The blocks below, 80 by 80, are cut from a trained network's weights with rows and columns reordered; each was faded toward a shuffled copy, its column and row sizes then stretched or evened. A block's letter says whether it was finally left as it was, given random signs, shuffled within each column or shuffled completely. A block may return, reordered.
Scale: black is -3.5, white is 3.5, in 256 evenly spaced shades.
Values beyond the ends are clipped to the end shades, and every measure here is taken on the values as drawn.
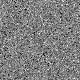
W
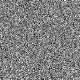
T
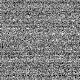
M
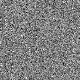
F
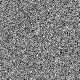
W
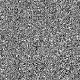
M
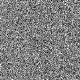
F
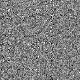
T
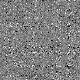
T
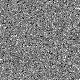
W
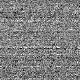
M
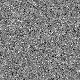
W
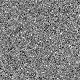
W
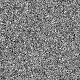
W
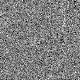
F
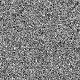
F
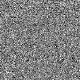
T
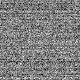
M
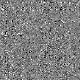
M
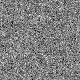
W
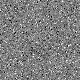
W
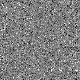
F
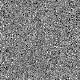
F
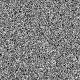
W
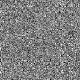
M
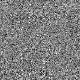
T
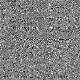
M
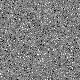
W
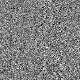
T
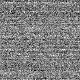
M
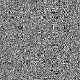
M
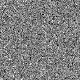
F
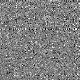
M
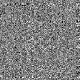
M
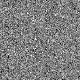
F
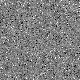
W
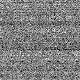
M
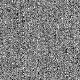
F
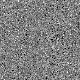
F
